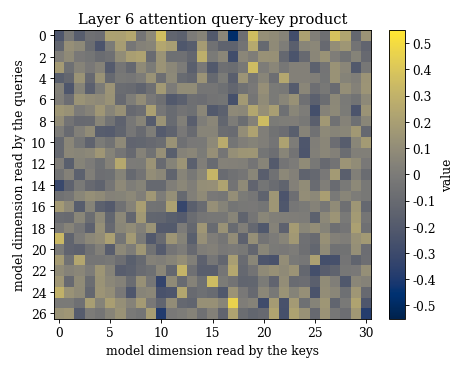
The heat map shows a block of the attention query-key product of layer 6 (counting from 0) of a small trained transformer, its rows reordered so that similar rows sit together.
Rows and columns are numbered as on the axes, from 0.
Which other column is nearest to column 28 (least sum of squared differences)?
24
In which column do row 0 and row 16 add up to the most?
27
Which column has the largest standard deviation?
17
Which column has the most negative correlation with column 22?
21
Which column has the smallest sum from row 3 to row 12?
25
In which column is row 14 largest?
16
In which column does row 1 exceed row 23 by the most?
10
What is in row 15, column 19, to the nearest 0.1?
0
